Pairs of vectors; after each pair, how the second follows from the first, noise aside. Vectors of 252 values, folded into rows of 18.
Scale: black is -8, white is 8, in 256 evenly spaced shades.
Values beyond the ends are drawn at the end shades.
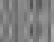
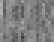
reversed.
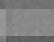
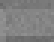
shrunk.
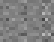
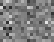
reversed, negated, scaled up.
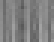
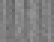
reversed, negated, shrunk.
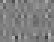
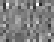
reversed, negated, scaled up.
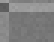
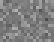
shuffled.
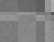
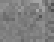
negated, partly zeroed.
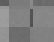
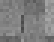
reversed.
